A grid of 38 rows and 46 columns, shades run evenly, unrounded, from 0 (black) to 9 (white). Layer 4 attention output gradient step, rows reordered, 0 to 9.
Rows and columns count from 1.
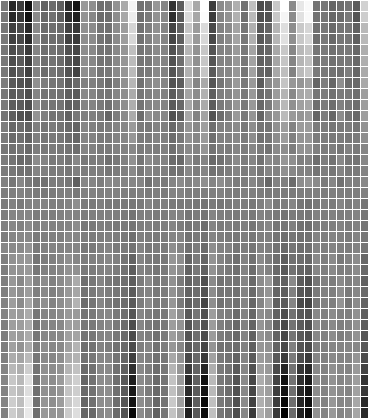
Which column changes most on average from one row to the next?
10
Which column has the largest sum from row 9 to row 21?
36
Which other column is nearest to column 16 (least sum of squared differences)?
25
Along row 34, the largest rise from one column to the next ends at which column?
27
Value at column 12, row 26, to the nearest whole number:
4
